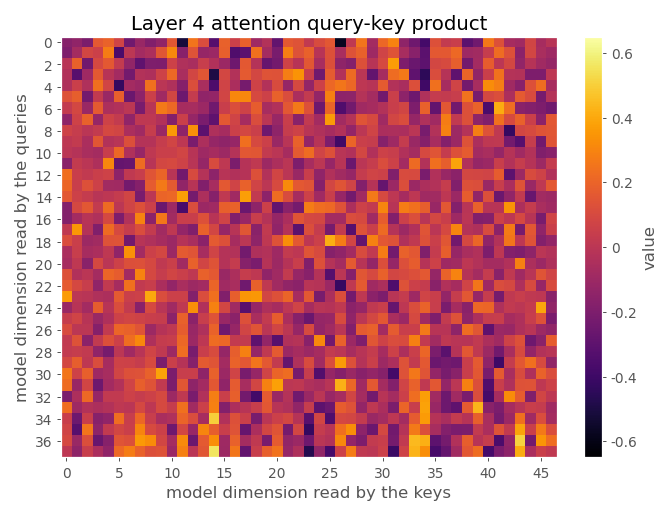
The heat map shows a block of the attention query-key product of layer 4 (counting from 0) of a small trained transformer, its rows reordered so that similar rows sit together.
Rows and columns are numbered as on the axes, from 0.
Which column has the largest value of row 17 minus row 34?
1
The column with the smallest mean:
40
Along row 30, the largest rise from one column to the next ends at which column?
32
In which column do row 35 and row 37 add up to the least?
23
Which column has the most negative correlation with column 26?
28
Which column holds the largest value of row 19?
6
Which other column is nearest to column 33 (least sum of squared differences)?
7
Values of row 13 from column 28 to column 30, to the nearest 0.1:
-0.2 0 -0.3
